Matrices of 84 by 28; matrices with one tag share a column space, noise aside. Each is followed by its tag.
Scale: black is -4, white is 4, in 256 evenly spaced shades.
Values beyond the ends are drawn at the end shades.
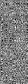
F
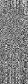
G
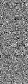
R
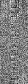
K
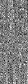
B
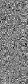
R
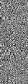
R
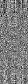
K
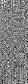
G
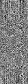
K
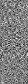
R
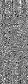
K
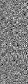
R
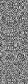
R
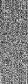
B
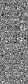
F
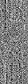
B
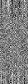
K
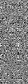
R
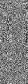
F
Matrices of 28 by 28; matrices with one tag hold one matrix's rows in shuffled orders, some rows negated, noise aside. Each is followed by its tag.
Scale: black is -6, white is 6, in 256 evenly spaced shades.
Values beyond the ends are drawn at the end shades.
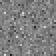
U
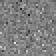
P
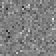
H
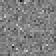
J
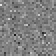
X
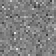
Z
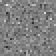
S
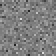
P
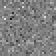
U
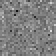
Z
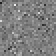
X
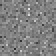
P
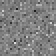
Z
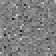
J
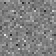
U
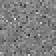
P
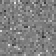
X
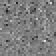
S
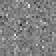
P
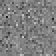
H
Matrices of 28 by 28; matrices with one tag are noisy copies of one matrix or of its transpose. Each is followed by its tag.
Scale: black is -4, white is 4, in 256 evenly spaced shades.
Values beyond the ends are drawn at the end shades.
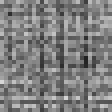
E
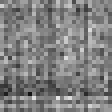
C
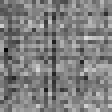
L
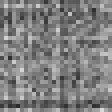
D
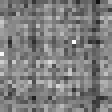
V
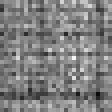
V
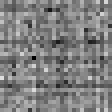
E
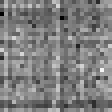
D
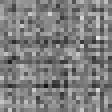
E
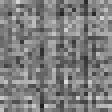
E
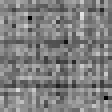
E
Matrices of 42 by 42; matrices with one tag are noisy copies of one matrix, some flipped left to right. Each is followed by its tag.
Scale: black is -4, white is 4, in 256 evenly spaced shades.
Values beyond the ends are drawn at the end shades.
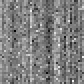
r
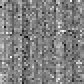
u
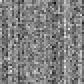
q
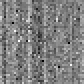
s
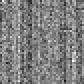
q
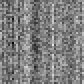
r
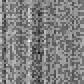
s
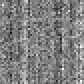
u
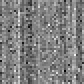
q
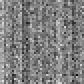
u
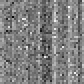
s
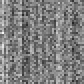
u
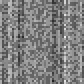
q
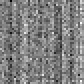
u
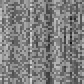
r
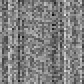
q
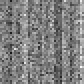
u
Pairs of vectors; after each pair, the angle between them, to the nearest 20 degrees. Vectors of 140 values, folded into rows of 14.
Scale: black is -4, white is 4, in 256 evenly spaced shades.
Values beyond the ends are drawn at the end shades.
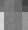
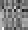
60 degrees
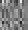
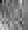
40 degrees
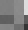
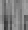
60 degrees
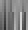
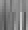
20 degrees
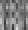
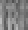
40 degrees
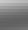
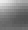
20 degrees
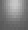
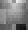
40 degrees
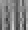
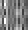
100 degrees
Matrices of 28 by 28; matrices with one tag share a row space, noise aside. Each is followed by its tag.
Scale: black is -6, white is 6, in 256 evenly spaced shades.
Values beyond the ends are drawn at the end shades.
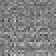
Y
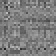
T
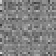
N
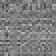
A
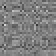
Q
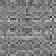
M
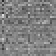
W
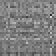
M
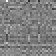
A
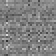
A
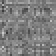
W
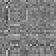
T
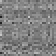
N
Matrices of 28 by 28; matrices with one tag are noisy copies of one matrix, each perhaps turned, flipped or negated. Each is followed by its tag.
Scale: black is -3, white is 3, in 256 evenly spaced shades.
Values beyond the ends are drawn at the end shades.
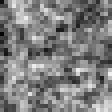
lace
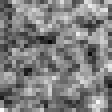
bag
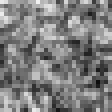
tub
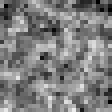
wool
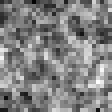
tub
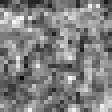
lace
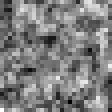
bag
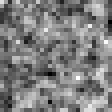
bag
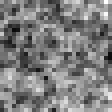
tub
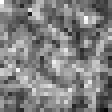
wool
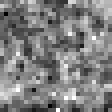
lace
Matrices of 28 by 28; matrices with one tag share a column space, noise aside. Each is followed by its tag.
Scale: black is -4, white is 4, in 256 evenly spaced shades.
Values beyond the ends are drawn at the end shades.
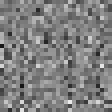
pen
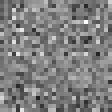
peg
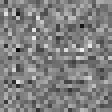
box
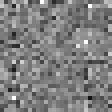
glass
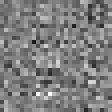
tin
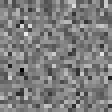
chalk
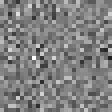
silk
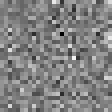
silk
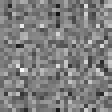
tin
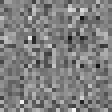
pen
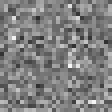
pen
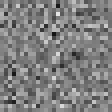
chalk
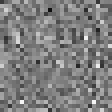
pen
